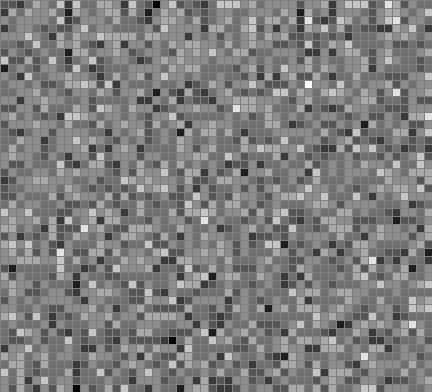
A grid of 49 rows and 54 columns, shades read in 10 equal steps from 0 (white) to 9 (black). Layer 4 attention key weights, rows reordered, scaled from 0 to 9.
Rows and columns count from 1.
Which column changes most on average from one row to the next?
39
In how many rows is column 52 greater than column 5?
18
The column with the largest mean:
23
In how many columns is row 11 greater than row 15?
23
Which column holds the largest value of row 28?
50
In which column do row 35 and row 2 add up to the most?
38
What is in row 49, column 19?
7
